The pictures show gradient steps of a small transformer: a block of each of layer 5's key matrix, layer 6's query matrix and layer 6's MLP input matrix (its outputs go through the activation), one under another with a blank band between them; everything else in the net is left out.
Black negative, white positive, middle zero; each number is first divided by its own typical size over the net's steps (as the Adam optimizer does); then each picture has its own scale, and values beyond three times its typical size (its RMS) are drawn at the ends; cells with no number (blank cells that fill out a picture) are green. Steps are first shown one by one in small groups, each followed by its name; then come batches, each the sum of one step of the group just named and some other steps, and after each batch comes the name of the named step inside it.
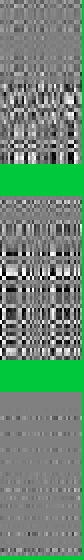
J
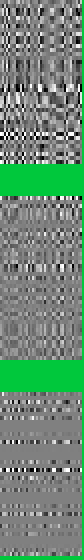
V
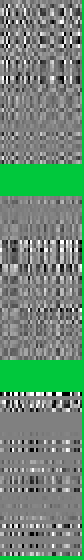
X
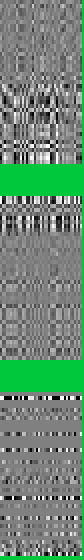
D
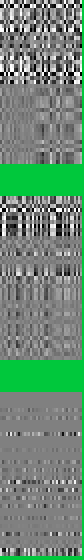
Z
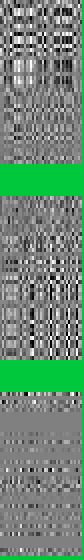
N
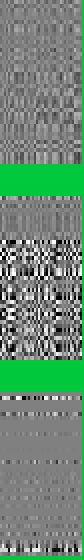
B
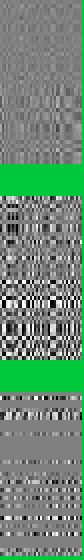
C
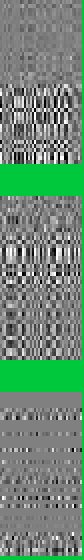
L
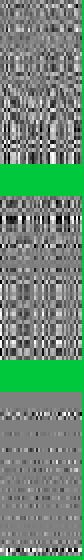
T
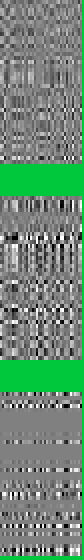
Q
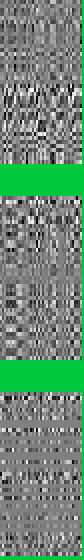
D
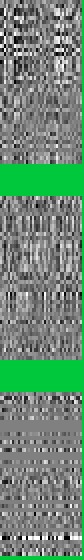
D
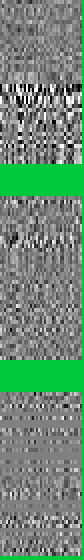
Q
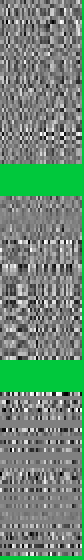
X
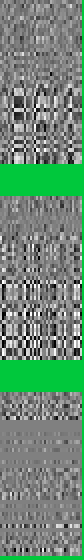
Q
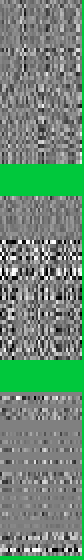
B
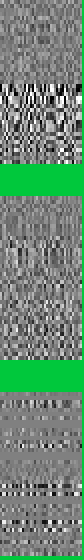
Z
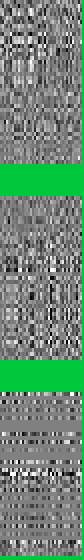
N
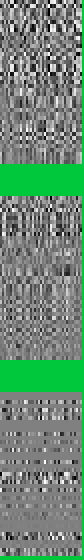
Z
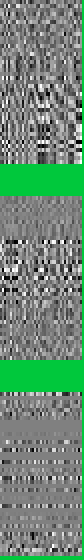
X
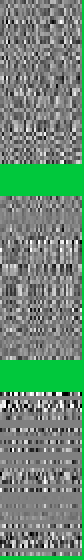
X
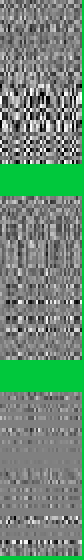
Z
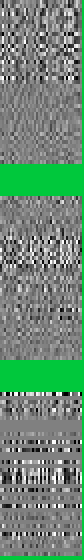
X
